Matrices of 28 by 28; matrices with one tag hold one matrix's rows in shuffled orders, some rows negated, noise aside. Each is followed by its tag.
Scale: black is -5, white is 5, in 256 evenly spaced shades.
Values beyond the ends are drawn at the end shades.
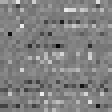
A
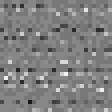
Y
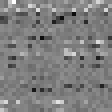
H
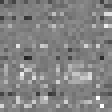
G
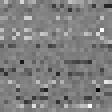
G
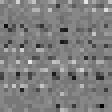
Y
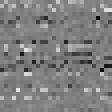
G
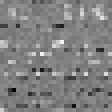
H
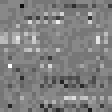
A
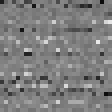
G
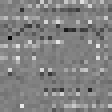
A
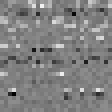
H
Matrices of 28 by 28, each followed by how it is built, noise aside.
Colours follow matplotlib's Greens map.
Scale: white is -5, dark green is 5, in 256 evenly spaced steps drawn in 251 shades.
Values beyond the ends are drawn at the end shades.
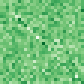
diagonal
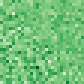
lower triangular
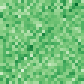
Hankel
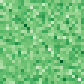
diagonal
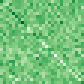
diagonal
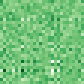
low rank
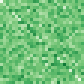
diagonal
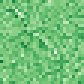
banded
